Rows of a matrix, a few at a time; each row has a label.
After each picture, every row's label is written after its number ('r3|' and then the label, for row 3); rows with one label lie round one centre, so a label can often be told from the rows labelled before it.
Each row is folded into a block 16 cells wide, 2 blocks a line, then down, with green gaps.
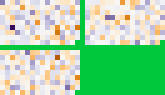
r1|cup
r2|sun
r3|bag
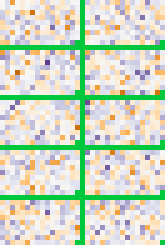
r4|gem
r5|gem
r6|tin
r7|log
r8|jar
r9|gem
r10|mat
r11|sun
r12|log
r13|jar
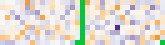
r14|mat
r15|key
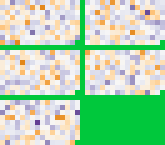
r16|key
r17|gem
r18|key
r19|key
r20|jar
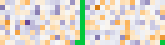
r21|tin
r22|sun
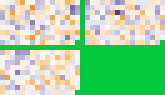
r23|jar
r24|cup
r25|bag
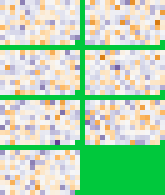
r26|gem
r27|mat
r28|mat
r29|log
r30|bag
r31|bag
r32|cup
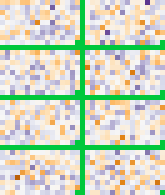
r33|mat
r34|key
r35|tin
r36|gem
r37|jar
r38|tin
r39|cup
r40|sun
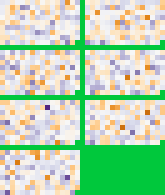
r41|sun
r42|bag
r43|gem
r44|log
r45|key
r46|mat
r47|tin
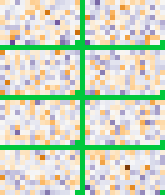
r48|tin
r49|tin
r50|log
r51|bag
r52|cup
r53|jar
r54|key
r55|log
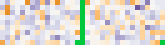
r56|log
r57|key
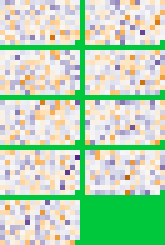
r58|tin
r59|jar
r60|gem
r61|cup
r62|cup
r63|log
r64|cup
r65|sun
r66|log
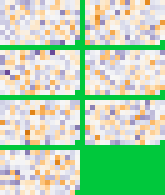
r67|bag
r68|bag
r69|cup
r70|cup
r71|gem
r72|key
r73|bag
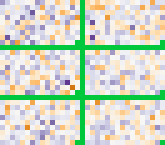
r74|cup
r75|key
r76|tin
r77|jar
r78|mat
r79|jar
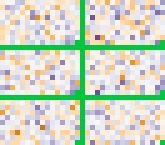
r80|bag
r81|cup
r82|gem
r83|tin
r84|log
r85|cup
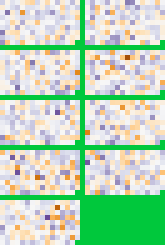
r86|mat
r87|tin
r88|bag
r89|key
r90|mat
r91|tin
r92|jar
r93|bag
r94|bag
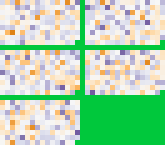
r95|cup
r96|sun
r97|cup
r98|mat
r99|gem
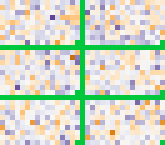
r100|gem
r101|bag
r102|log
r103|cup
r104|key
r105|bag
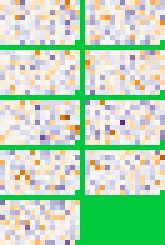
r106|sun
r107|key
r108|tin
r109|log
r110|jar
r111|sun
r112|cup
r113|sun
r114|sun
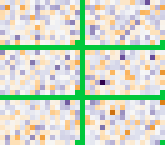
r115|log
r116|sun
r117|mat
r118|log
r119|gem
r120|tin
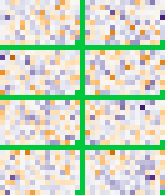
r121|bag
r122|sun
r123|sun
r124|mat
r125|log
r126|log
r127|log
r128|key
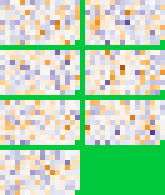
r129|cup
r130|jar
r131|sun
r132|cup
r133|jar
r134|jar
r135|jar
